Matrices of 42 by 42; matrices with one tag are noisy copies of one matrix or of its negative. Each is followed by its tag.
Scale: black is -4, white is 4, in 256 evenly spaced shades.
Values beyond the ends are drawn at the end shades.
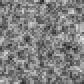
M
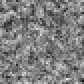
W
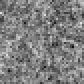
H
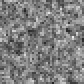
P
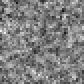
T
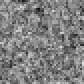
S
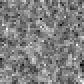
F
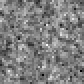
H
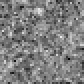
S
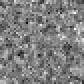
M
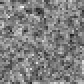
S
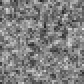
T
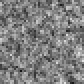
P
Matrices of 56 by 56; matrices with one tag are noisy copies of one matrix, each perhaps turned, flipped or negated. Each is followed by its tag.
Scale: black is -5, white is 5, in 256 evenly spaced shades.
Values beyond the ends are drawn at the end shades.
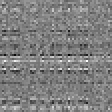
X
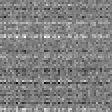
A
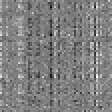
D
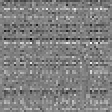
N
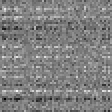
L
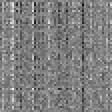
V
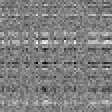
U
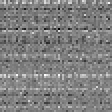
A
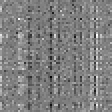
D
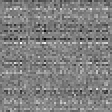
N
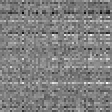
V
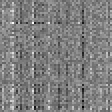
V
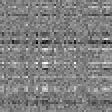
U
